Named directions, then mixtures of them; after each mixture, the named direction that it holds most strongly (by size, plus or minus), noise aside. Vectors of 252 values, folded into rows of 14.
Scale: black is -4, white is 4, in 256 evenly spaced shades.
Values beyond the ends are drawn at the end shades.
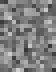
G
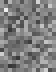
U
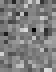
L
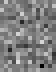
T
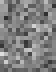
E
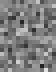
T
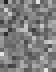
U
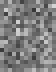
U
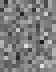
T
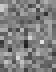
T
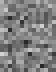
U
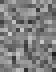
G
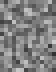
G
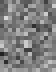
E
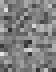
E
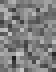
G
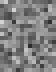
G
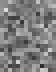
U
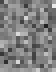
E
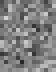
E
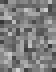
G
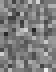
L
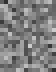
G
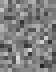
T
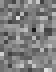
L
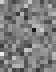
E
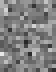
E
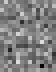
T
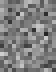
E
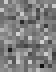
T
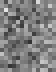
U
